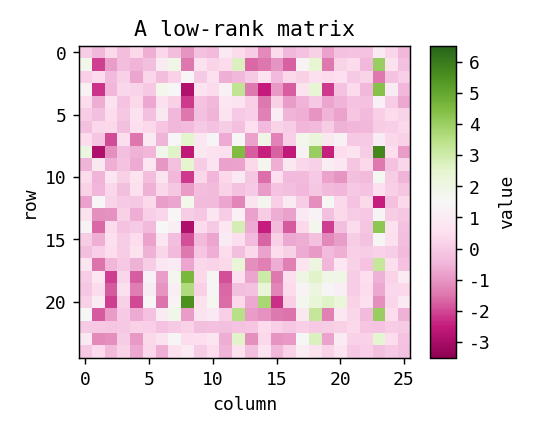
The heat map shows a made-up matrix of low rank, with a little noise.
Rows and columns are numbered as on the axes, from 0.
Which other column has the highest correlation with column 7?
18
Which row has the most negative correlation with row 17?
12
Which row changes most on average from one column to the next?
8
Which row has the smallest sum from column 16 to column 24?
5
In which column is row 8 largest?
23
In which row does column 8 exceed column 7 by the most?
20
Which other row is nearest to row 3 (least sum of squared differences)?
14
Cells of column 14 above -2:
22
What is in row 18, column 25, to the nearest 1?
1
